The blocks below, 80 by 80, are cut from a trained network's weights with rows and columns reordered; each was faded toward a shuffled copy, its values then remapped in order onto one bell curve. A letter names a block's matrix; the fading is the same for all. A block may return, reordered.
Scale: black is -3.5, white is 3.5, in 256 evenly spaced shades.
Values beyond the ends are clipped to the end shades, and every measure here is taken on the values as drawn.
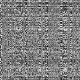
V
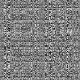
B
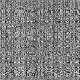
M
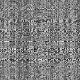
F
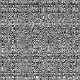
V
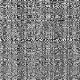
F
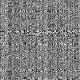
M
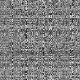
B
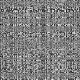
F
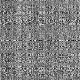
M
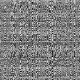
B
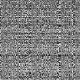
V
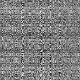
B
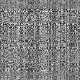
F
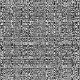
B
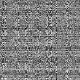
V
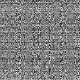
B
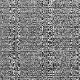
B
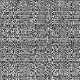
B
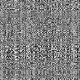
M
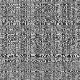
F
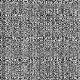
M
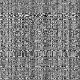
F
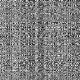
F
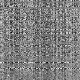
F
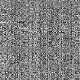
M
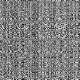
F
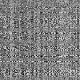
M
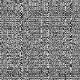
B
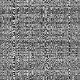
B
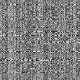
F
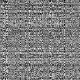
V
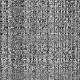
F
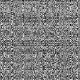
B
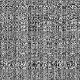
M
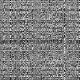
V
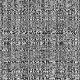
F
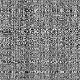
M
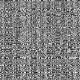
F
